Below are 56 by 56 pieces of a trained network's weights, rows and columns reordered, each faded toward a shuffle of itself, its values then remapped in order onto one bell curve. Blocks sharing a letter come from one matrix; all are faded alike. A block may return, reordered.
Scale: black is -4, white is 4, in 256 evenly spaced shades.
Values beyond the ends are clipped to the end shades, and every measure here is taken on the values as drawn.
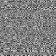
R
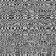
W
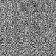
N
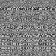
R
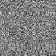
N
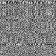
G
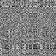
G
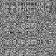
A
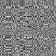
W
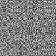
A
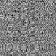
N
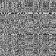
G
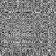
A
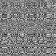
W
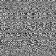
R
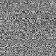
R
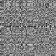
A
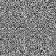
N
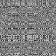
W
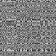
W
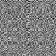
A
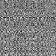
A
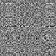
A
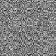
A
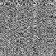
N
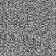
N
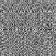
G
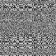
W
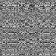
W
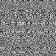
R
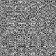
A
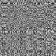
A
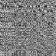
A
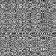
A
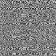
R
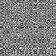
G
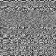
R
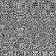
R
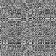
G
